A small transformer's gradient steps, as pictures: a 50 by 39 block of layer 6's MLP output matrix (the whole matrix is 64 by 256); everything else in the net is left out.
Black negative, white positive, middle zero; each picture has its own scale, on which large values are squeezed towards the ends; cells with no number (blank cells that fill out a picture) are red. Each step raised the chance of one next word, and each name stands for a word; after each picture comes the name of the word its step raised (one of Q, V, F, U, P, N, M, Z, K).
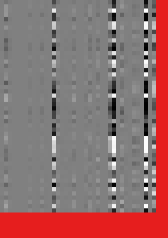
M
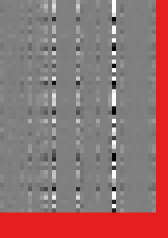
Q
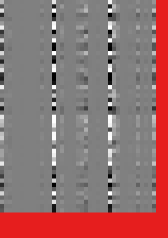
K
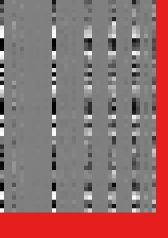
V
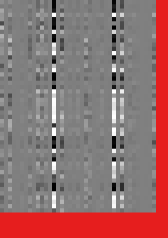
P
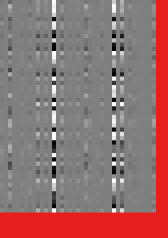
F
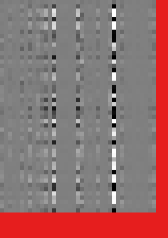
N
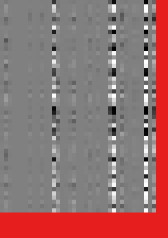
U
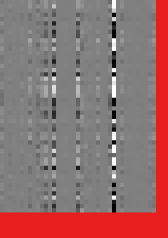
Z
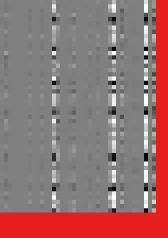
Q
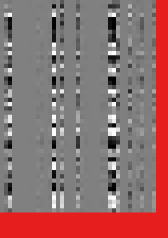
P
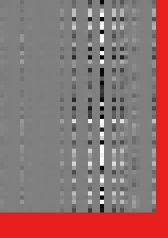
N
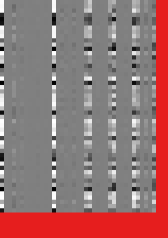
Q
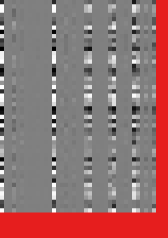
U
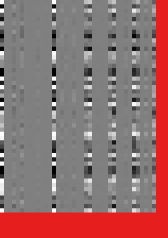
F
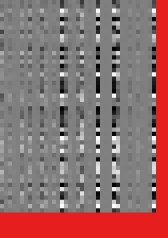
M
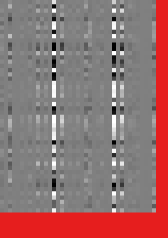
K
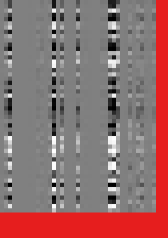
M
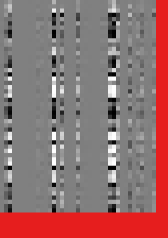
Z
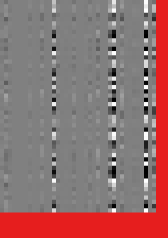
F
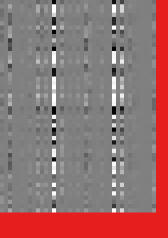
U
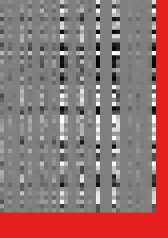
K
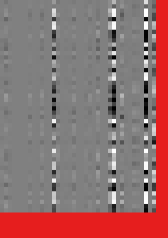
N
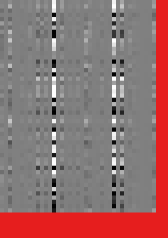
Z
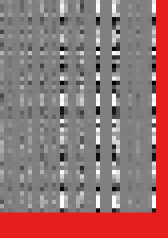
Q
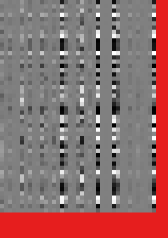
V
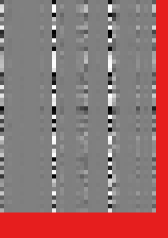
U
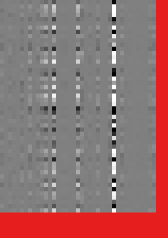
U
